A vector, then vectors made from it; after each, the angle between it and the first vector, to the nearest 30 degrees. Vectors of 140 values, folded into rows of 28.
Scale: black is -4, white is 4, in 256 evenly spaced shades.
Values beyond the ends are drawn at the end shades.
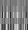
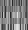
30 degrees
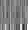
120 degrees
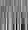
90 degrees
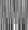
90 degrees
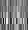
60 degrees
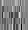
90 degrees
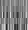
150 degrees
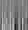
120 degrees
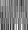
60 degrees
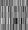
60 degrees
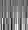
60 degrees
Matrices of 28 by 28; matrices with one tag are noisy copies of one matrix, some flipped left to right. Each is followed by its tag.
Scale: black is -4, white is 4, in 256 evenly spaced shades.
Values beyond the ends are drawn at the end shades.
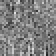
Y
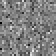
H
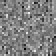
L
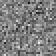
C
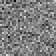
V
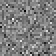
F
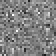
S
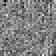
L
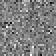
H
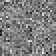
S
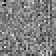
L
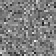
F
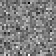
C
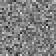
V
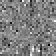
H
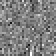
H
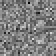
C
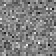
C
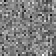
L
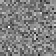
V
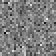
H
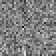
H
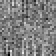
Y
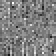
Y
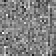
L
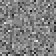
F
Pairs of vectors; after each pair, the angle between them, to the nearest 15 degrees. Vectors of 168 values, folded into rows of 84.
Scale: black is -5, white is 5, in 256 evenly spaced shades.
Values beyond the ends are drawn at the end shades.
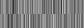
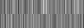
120 degrees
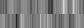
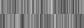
135 degrees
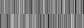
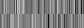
45 degrees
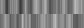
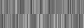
60 degrees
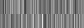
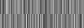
60 degrees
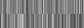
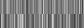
15 degrees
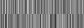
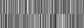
30 degrees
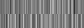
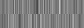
60 degrees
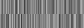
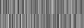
150 degrees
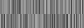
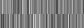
75 degrees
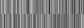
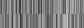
120 degrees
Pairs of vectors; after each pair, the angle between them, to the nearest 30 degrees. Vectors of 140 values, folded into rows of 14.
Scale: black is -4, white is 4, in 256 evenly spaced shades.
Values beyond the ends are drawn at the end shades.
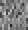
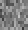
90 degrees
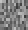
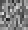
150 degrees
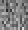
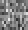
150 degrees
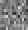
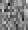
120 degrees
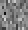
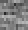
60 degrees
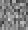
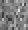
120 degrees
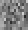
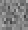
30 degrees
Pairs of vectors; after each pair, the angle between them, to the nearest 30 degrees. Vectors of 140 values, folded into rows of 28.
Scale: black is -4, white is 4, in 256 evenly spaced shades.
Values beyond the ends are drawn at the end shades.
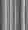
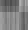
120 degrees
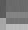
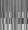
60 degrees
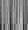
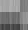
90 degrees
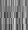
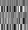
120 degrees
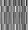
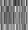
30 degrees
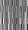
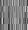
150 degrees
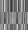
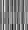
60 degrees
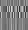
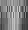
120 degrees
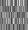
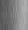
90 degrees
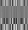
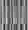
120 degrees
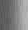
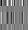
90 degrees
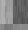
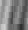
60 degrees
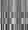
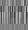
90 degrees
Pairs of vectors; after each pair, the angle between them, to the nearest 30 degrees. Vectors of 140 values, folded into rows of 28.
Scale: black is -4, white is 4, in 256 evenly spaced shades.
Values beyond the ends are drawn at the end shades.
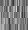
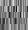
150 degrees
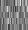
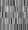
60 degrees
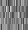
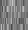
90 degrees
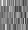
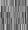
60 degrees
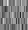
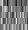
150 degrees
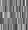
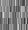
60 degrees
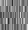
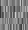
90 degrees
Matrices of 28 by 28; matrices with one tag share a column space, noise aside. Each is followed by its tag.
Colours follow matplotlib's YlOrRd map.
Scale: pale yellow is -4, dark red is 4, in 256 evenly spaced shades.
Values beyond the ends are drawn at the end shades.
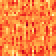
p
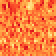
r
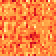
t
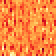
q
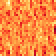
p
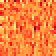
t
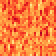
r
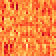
r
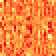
t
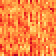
q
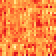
q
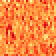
t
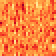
r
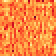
t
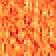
r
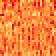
p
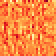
t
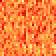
t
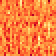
p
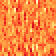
q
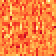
t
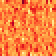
q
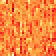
q
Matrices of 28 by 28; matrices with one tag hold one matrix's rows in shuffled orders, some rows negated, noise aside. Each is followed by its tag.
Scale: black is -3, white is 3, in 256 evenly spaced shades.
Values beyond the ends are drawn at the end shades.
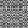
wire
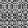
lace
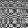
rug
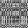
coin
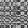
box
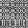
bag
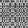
bag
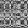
box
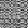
box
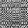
coin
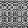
lace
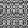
wire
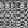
box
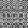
wire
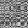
box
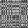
coin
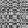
rug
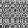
bag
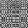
coin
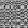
box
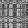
rug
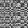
box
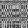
coin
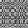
bag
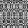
wire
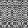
lace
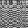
rug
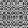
wire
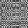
coin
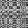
rug
